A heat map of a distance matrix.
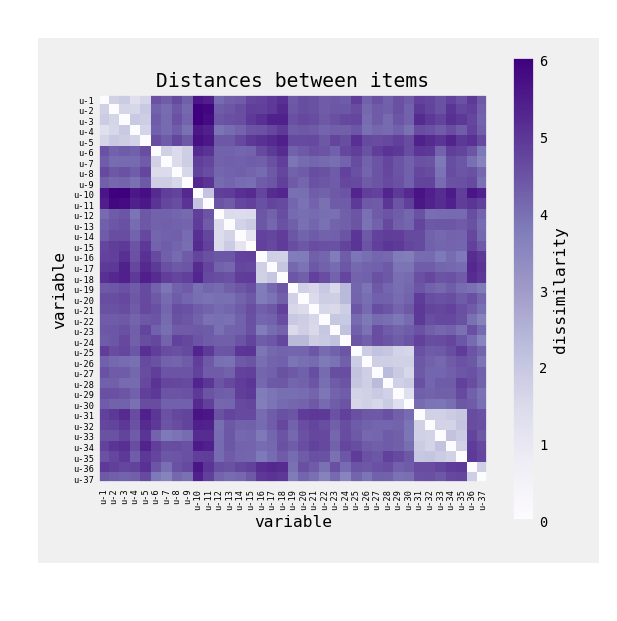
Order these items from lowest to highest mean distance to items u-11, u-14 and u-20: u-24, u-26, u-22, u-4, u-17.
u-22, u-24, u-26, u-17, u-4
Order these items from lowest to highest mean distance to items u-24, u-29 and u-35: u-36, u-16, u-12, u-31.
u-31, u-16, u-12, u-36
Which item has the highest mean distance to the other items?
u-10
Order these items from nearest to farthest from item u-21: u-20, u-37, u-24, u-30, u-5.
u-20, u-24, u-37, u-30, u-5
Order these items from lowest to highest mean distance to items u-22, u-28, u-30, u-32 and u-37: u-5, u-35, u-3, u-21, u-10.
u-21, u-35, u-3, u-5, u-10
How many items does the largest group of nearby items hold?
6
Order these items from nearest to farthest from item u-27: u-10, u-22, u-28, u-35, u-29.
u-29, u-28, u-22, u-35, u-10
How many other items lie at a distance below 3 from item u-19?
5
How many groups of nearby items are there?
9
